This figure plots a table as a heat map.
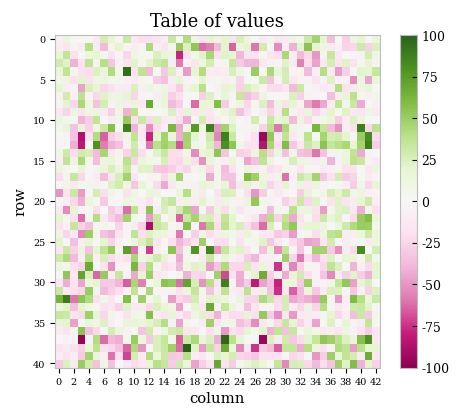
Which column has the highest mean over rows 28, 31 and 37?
22
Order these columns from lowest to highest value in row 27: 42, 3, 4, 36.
3, 42, 36, 4
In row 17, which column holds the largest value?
25
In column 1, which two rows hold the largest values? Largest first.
32, 29
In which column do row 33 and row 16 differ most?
20
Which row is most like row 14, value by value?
8
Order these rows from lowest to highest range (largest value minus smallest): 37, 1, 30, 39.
1, 39, 30, 37
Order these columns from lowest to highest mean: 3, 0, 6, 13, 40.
3, 6, 0, 13, 40
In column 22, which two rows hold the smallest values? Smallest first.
29, 36
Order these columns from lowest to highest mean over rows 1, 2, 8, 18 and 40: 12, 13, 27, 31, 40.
40, 31, 13, 27, 12
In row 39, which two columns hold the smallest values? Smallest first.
9, 7
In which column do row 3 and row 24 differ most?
6
